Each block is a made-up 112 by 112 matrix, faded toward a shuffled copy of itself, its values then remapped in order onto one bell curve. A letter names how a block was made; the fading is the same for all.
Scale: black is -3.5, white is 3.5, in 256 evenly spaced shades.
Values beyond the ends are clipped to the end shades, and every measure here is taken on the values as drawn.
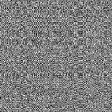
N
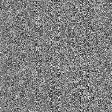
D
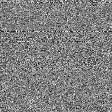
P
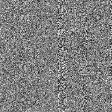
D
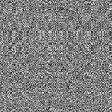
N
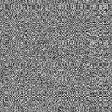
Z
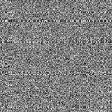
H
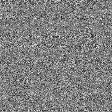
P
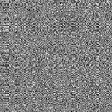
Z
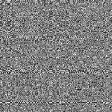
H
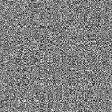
H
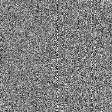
D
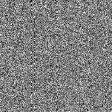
D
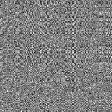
Z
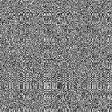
N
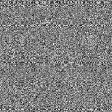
H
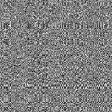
N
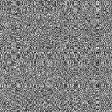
Z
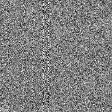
D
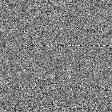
P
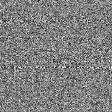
P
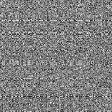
H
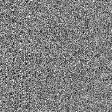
D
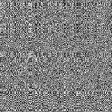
N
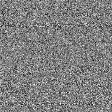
P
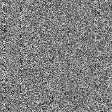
D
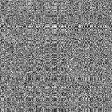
N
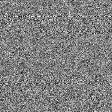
P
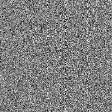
D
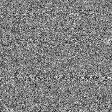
P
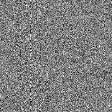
D
